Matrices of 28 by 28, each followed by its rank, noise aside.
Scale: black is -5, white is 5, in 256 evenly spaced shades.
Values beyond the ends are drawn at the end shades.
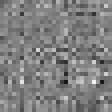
three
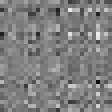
three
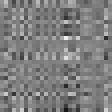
two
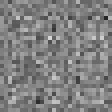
four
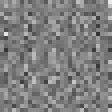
four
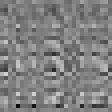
two
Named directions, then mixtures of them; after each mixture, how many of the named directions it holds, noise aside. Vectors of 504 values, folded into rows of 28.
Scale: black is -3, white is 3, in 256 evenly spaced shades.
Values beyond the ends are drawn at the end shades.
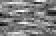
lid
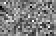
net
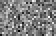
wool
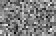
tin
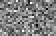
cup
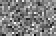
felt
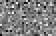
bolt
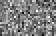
two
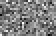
four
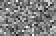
three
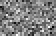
two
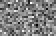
one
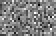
four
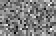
one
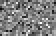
three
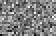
four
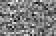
four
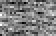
two
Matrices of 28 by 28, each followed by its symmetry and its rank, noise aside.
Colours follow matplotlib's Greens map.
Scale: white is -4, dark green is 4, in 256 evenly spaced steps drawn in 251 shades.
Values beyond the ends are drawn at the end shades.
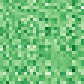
antisymmetric, rank four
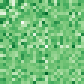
symmetric, rank six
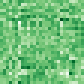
no symmetry, rank four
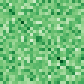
symmetric, rank six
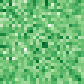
symmetric, rank eight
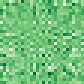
antisymmetric, rank four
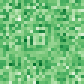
symmetric, rank six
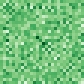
symmetric, rank eight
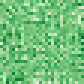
antisymmetric, rank eight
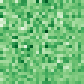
no symmetry, rank six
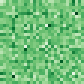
symmetric, rank six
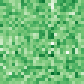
no symmetry, rank eight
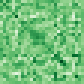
symmetric, rank six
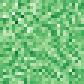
symmetric, rank eight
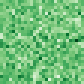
no symmetry, rank eight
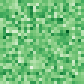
antisymmetric, rank eight
